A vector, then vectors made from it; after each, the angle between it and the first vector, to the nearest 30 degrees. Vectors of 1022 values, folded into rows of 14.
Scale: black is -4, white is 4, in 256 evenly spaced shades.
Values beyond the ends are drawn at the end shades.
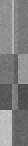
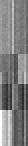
30 degrees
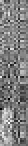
60 degrees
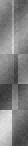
30 degrees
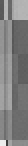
90 degrees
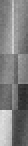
30 degrees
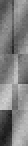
150 degrees
